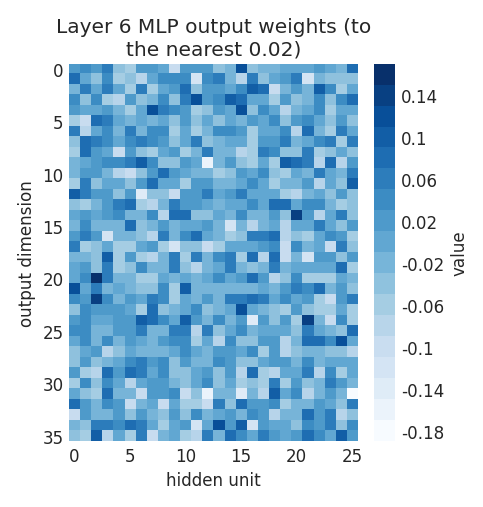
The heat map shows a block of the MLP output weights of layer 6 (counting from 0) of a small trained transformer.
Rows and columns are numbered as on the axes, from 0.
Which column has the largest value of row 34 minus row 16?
3
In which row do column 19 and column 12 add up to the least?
17
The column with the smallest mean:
19
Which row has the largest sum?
22
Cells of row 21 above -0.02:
12
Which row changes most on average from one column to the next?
18
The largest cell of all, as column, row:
2, 20
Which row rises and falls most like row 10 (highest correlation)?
4
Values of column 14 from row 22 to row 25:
0.06 0 -0.02 0
